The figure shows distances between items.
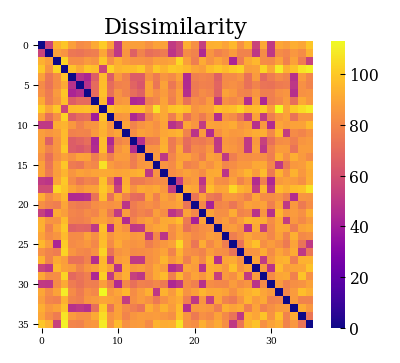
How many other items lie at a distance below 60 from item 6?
4
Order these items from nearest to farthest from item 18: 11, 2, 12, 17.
17, 12, 11, 2
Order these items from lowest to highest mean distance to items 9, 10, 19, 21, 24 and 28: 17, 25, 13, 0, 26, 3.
17, 0, 13, 26, 25, 3
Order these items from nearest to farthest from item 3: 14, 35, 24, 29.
14, 24, 29, 35
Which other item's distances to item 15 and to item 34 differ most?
31
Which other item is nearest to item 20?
22
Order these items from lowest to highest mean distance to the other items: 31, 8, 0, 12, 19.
12, 19, 0, 31, 8
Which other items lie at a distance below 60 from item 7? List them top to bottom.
9, 12, 13, 23, 27, 29
